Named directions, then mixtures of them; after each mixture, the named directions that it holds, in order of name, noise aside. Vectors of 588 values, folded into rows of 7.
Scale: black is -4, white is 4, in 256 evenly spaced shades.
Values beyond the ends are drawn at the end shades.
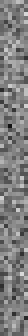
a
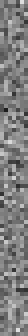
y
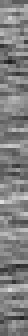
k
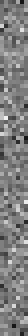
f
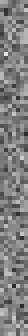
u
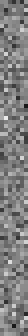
a, f, u.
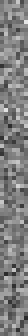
a, y.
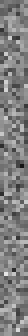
f, u, y.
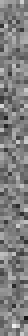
a, f, u.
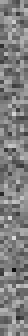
k, u, y.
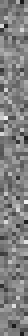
f.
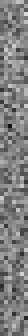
a.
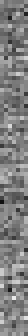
a, k.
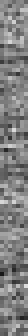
a, k, u.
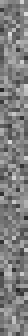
a, u, y.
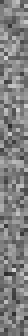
a, u, y.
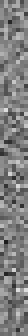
y.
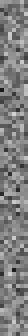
a, u, y.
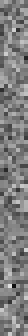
a, u.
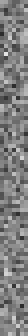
u.
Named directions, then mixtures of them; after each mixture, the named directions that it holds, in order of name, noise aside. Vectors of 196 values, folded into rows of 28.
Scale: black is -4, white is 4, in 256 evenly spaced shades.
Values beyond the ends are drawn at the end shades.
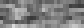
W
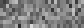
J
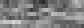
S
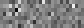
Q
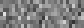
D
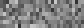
J.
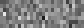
D, J.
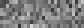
J.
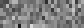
J.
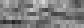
S.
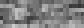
W.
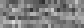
J, S.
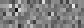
Q.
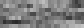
S, W.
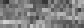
J, S.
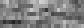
S.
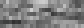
S.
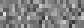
D.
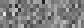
D, Q.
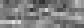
S.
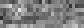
Q, W.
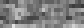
W.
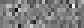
J, Q.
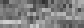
J, S.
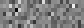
Q.
